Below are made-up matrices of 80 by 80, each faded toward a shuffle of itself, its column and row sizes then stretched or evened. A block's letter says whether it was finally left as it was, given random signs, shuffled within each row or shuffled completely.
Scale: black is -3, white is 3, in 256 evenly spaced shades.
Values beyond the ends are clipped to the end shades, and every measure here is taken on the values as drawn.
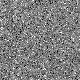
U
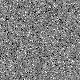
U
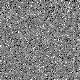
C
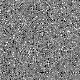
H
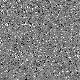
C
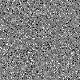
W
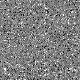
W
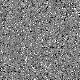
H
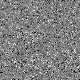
H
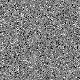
W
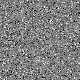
C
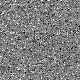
U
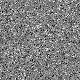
U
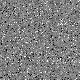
C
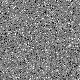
U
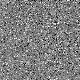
H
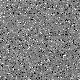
C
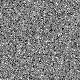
U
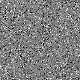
H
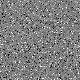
C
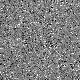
U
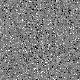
H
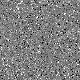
C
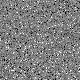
U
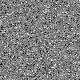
U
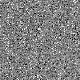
H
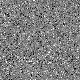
C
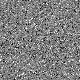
C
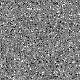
W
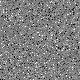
U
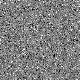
C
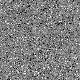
C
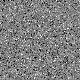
C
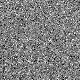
C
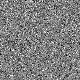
C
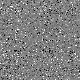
H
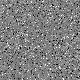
U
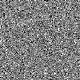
W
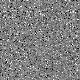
H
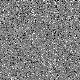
H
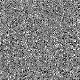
W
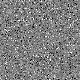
W
